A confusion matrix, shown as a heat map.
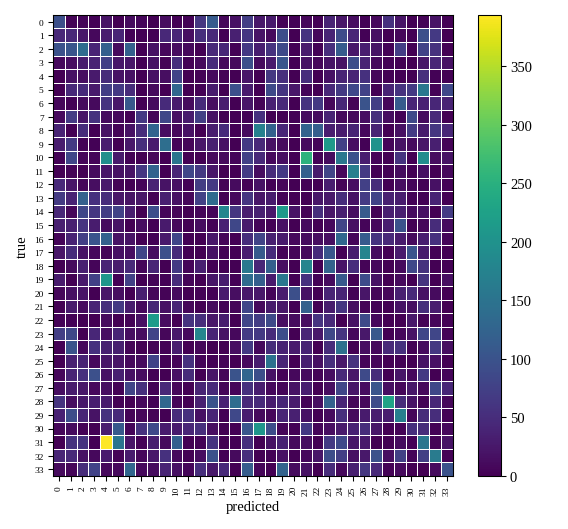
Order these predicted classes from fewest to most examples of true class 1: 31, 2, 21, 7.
7, 2, 21, 31
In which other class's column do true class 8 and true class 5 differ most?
17
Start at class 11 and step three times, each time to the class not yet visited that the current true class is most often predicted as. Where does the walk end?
21
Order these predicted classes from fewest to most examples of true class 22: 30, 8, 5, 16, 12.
5, 30, 12, 16, 8
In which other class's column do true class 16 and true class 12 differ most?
24
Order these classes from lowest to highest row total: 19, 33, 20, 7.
20, 7, 33, 19
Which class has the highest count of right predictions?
28
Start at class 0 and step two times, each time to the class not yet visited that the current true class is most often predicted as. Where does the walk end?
2
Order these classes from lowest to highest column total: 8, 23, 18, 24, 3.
3, 8, 18, 23, 24
